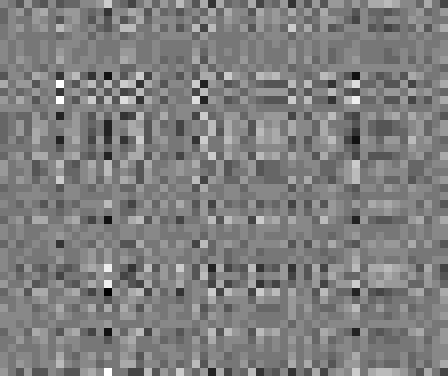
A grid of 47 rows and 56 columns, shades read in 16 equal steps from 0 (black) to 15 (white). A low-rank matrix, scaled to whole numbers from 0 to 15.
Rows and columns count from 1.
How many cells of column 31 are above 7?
25
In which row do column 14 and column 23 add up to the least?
37
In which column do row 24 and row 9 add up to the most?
26
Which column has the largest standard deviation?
14
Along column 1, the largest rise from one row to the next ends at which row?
11
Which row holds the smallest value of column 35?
36
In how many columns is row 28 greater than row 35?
25
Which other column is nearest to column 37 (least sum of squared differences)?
17
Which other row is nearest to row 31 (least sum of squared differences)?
35
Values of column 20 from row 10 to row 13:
9 8 7 8
